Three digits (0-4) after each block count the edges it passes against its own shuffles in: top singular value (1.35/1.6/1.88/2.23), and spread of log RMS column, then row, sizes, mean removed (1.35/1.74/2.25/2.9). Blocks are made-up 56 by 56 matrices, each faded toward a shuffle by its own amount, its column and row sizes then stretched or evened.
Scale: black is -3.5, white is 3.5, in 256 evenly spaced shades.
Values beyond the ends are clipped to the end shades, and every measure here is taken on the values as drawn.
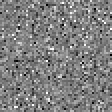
0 1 0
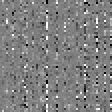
3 4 2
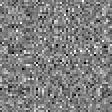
3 0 1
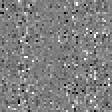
1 3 1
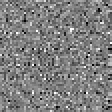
3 1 2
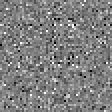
2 1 1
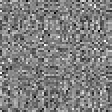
4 1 1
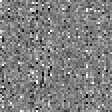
1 3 0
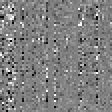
2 4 1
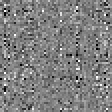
2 3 1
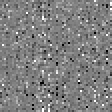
0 3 0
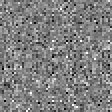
3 1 1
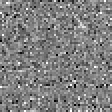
1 0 2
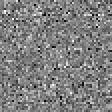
1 1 2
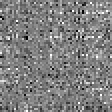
3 2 3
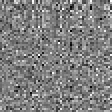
4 2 2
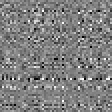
4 3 4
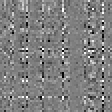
4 4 2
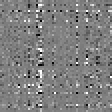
3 4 3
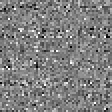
0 1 3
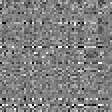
4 2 4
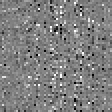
0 4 0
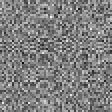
4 0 2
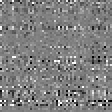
4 2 4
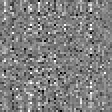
3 3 1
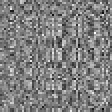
4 3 0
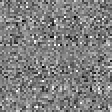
1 0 3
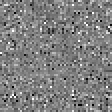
0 2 2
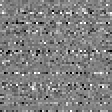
0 0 4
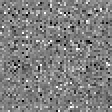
1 3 2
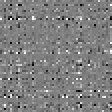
2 3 4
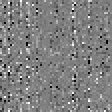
2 4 0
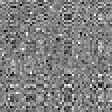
4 1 2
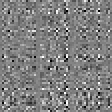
4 4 4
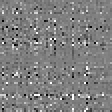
2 3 4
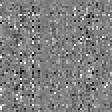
3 3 2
